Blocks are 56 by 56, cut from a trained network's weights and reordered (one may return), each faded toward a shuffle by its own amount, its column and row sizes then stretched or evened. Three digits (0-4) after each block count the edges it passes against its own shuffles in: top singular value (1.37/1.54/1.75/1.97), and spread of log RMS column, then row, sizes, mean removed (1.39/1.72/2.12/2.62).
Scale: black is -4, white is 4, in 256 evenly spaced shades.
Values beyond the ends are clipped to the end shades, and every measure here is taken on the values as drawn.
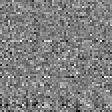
3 0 3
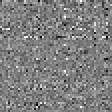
2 2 3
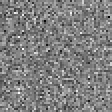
1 0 0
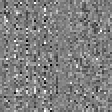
0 4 0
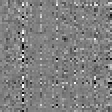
3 4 1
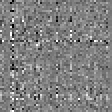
2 4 2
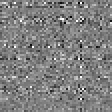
3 1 4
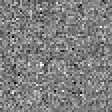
1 2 1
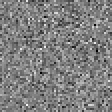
0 1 1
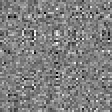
4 2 3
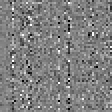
2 4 1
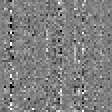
2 4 1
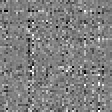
1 4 3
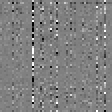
4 4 1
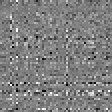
3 3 4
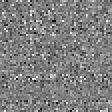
0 1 3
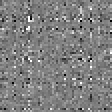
1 4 3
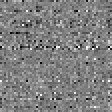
2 2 4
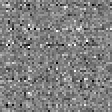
2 2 3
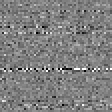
4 0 4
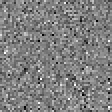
0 2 1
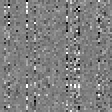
1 4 0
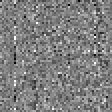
2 3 1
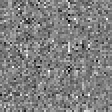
2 2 2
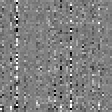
3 4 0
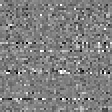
1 1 4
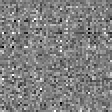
2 3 2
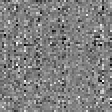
0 4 2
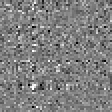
3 2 3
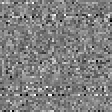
1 0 4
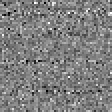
0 0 3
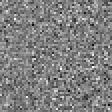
2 2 1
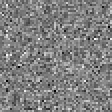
2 0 2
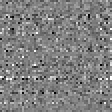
0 2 4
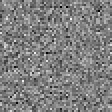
2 2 0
